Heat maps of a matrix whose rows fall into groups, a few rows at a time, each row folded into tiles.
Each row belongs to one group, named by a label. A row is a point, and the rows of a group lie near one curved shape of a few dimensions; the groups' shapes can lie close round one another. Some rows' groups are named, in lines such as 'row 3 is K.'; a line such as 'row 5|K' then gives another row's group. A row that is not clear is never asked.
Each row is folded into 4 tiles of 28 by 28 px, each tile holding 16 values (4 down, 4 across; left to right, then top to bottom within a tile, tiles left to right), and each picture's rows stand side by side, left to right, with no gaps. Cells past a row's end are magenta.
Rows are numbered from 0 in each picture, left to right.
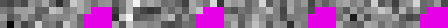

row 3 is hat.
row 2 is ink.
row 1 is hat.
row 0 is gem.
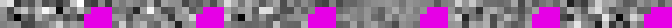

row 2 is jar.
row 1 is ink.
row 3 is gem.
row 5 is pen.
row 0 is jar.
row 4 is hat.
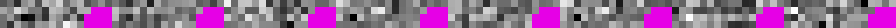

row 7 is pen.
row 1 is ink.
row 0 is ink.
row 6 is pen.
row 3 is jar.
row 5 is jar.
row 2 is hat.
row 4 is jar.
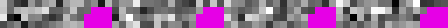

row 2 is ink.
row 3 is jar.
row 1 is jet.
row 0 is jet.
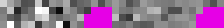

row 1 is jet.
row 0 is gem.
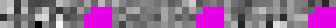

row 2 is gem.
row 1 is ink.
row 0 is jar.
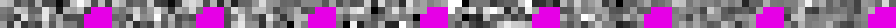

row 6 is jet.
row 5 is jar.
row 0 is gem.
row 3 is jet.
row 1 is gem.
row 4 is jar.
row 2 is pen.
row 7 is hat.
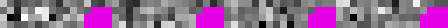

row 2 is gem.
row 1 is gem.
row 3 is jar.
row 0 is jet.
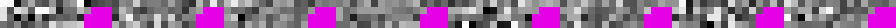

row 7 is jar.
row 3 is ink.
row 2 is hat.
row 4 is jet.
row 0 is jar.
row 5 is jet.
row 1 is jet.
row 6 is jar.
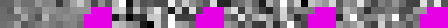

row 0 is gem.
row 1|jar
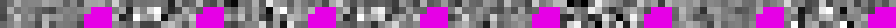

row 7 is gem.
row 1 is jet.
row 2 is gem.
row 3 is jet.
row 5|pen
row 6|jet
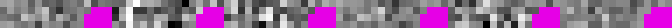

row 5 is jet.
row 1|hat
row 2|jar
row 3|jar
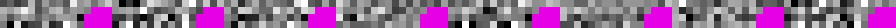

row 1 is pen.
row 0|jet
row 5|jet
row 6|hat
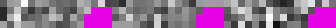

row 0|hat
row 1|pen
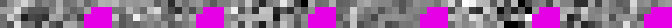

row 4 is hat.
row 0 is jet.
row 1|jar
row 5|jet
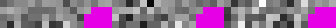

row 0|jet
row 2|pen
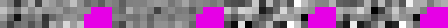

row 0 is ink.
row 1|gem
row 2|jet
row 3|jet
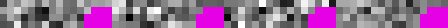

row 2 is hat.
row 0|jet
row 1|jar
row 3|hat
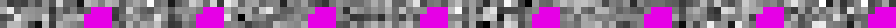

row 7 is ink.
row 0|pen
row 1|hat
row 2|jar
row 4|jar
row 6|gem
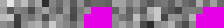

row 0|hat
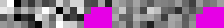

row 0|jar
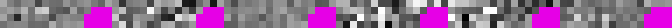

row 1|ink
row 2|gem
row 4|hat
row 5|pen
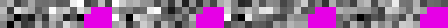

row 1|hat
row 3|ink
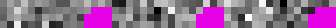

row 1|gem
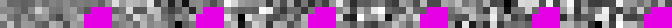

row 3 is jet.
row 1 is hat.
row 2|hat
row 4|gem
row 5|jar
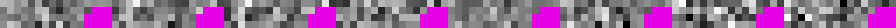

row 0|gem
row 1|hat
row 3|gem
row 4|gem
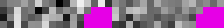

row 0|hat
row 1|jet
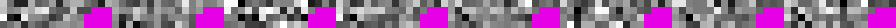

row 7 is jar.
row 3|jet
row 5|gem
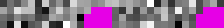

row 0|jet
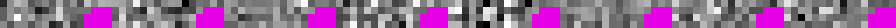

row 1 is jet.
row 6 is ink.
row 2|ink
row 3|pen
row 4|jar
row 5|gem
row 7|jar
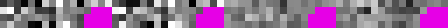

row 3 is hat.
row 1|pen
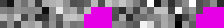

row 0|gem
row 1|ink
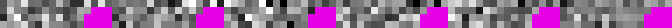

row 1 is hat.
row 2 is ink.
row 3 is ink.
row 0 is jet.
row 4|hat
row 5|pen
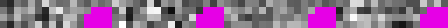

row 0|gem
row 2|ink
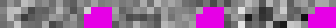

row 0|jet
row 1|ink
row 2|jet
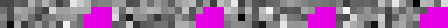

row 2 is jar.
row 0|gem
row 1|jet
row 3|pen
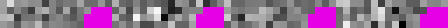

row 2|ink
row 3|gem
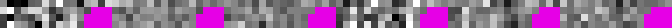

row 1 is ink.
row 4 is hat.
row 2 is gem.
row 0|pen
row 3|pen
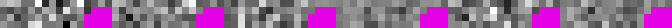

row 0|ink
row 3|jet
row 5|jet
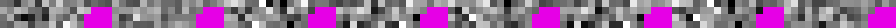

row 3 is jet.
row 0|ink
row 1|jet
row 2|ink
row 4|jar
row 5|jet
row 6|ink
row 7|jar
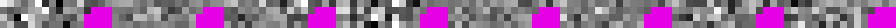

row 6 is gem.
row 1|jar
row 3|jar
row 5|ink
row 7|pen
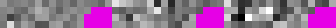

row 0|gem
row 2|jet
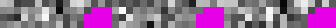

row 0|gem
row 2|gem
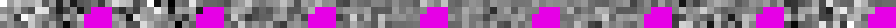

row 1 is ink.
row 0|hat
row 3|pen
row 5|jet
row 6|pen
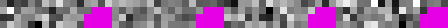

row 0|pen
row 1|hat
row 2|gem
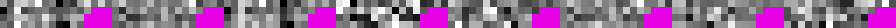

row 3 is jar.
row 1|ink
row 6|jar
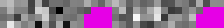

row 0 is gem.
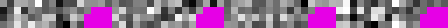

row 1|ink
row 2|pen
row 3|jar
